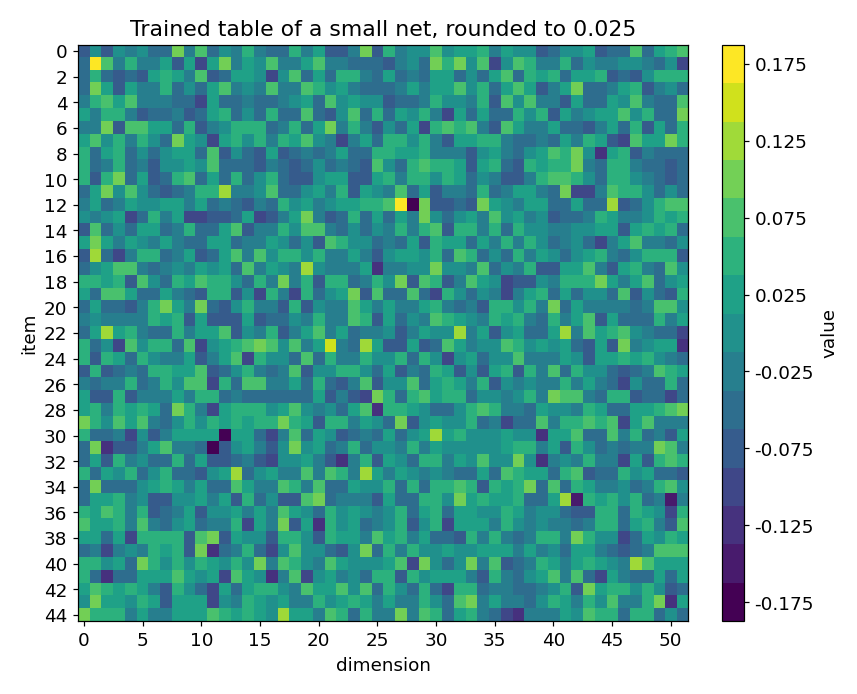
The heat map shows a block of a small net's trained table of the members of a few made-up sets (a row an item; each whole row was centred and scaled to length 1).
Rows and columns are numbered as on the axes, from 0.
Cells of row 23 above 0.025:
16
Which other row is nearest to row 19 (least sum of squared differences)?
5
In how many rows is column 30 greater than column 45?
23
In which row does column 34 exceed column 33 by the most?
12
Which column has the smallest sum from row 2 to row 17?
10
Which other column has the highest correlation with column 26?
8
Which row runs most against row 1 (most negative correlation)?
38
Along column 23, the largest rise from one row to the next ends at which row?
19
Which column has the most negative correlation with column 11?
49
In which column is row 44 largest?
17
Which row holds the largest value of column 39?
29
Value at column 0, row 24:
0.05
